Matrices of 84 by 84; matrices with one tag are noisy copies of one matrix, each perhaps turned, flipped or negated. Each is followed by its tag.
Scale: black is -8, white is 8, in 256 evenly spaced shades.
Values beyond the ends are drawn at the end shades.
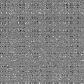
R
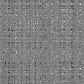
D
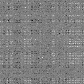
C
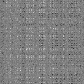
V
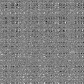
R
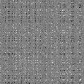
D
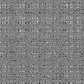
R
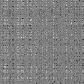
R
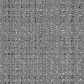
D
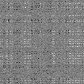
C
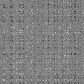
D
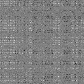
C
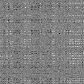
C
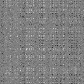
V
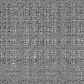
V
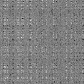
R
